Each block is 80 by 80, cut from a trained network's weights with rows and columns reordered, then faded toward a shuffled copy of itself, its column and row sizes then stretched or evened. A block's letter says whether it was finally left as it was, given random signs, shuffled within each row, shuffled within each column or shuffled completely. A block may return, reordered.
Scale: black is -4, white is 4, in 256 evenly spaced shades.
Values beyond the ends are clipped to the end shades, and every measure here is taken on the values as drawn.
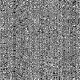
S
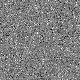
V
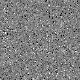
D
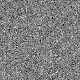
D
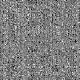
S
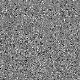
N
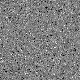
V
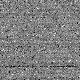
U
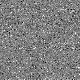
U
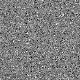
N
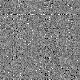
S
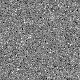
V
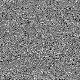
U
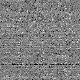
S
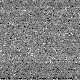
U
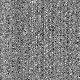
D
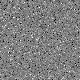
V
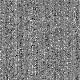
D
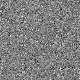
N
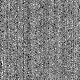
D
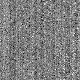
D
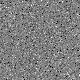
V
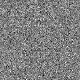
D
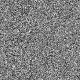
D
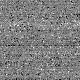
U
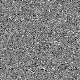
U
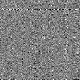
S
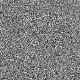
N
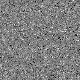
U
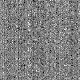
S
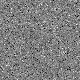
V
